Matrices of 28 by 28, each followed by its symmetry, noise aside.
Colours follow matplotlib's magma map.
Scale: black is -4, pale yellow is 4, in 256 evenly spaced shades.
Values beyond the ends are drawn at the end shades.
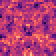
mirrored left to right.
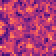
mirrored top to bottom.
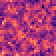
symmetric across the other diagonal.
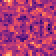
mirrored top to bottom.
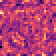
symmetric across the other diagonal.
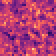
antisymmetric.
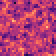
no symmetry.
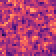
no symmetry.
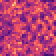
mirrored top to bottom.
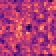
mirrored top to bottom.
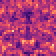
mirrored left to right.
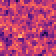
no symmetry.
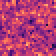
no symmetry.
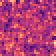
symmetric across the other diagonal.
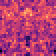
mirrored left to right.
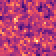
symmetric across the other diagonal.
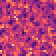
symmetric across the other diagonal.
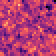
symmetric across the other diagonal.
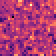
antisymmetric.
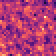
antisymmetric.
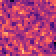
symmetric across the other diagonal.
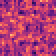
mirrored top to bottom.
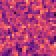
no symmetry.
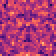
mirrored left to right.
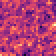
antisymmetric.
